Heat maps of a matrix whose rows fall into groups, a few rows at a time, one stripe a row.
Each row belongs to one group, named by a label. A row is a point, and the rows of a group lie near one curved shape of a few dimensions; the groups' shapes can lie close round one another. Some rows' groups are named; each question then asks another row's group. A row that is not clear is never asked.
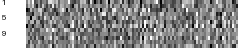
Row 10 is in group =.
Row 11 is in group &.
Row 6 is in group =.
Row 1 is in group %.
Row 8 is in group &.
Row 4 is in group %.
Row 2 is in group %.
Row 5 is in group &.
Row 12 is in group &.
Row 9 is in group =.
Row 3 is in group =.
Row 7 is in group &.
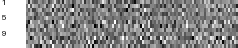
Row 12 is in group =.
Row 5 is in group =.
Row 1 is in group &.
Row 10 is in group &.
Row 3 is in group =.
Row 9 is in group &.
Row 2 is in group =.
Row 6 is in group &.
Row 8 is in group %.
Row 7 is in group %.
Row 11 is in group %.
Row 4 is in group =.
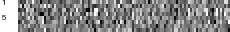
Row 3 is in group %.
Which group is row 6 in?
&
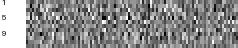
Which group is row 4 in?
=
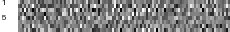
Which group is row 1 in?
&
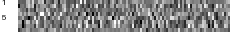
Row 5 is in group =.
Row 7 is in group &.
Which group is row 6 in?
&
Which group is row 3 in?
=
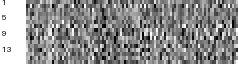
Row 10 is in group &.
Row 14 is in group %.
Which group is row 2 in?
&
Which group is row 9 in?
=
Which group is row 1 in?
&
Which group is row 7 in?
%
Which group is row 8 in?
%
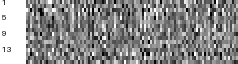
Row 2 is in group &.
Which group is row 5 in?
&
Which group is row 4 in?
=
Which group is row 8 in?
&
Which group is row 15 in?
=
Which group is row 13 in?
=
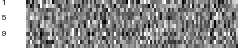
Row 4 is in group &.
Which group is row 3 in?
&
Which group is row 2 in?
&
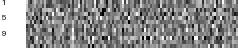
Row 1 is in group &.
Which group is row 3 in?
%
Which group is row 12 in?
=
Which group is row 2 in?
&
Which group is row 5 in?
=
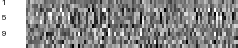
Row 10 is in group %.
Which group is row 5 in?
%
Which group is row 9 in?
&
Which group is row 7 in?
&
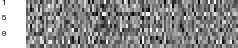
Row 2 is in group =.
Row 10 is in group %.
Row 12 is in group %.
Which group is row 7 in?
=
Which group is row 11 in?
%
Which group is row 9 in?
=
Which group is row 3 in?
&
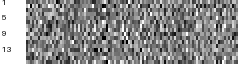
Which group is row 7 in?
&
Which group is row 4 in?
=
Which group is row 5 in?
&
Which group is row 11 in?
&
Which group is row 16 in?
&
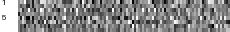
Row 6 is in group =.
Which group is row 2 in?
=
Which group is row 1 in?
%
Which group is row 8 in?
=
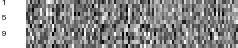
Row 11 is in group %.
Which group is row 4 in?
&
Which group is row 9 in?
&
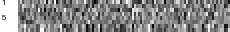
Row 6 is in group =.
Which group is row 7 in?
%
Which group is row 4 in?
&
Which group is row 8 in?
%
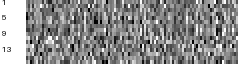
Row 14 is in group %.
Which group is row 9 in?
&
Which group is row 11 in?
&
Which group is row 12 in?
%
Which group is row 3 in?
&
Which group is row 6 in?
%
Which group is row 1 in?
&
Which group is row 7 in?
&
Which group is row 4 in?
%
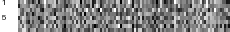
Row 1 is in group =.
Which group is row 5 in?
=
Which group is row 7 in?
=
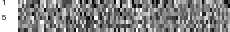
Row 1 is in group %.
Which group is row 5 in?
%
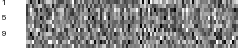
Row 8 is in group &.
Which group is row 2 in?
=
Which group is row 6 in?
&
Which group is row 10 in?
&
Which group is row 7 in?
%
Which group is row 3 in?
=
